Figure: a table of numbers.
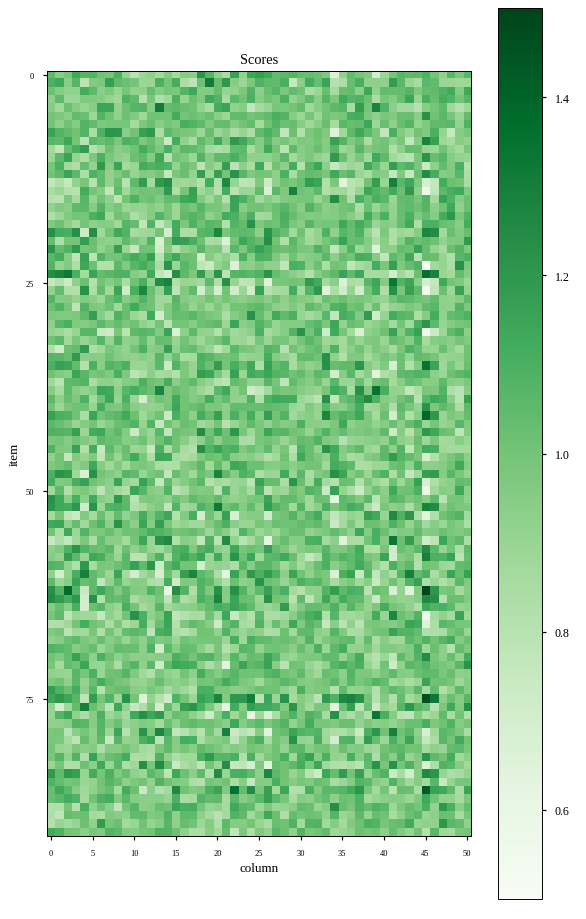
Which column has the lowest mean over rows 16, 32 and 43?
10
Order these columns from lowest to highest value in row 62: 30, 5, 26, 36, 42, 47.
30, 42, 47, 5, 36, 26
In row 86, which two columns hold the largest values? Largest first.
45, 22
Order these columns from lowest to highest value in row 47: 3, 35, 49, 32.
3, 32, 35, 49
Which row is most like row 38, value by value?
4
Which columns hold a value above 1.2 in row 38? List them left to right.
13, 37, 39
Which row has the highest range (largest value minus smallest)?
62
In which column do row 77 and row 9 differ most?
26
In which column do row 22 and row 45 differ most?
18
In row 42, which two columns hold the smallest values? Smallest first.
13, 21
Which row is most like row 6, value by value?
2
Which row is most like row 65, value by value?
50
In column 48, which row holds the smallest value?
7
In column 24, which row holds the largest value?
75
